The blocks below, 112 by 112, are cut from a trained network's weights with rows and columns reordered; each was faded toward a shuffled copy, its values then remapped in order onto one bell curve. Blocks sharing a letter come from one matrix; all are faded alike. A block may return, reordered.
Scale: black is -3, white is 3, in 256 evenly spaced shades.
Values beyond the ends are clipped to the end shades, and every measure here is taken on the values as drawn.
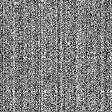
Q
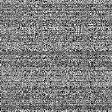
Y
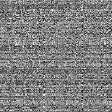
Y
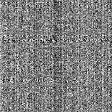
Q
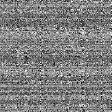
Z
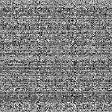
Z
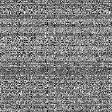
Y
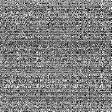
Y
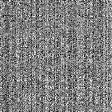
Q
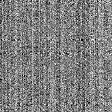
Q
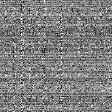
Z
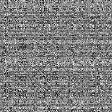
Y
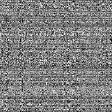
Y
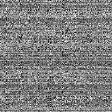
Y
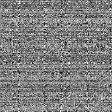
Y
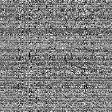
Z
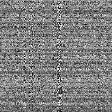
Z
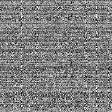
Z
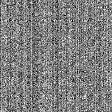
Q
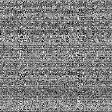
Z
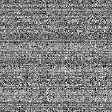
Z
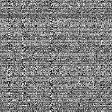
Y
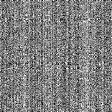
Q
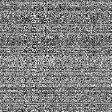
Z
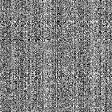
Q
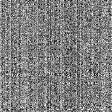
Q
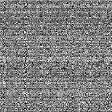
Y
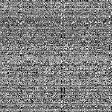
Y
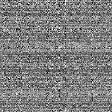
Z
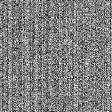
Q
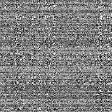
Z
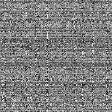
Z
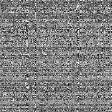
Y
